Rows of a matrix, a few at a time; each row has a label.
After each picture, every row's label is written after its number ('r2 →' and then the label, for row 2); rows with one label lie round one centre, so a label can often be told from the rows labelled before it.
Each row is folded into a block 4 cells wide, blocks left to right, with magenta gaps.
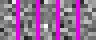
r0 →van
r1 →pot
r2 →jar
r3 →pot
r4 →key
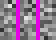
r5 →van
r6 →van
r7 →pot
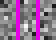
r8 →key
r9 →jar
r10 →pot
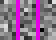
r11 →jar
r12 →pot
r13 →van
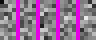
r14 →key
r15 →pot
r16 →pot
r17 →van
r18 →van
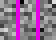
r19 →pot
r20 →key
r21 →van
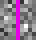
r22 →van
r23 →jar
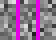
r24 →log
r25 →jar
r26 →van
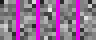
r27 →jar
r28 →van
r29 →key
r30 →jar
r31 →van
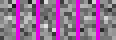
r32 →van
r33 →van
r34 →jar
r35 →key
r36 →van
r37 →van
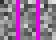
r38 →key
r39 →log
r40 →log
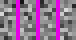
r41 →pot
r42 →key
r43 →key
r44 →pot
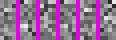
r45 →pot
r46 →jar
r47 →log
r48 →jar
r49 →pot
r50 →van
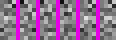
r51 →van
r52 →key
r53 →key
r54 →key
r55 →van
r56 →van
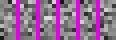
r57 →van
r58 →log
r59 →van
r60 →key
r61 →key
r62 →pot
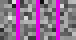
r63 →van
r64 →key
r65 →key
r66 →log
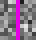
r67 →log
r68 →jar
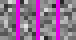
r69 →log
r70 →jar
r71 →pot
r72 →key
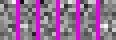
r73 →log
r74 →jar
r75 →key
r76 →log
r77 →log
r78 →jar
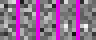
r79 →log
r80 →key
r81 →van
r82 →jar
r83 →jar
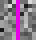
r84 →van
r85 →log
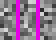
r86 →pot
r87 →log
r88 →pot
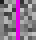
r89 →key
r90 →key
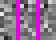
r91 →pot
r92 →log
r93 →log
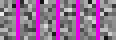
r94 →pot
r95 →key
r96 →jar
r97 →pot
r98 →van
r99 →pot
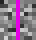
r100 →key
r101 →pot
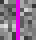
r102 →jar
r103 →pot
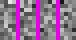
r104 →log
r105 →pot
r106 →van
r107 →key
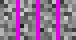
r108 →key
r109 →pot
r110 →van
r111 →key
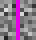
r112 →pot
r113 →pot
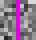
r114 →pot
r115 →log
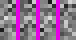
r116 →van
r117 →van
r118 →van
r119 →log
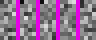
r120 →key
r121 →key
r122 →jar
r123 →log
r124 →key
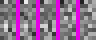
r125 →jar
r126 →jar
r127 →jar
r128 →key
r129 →key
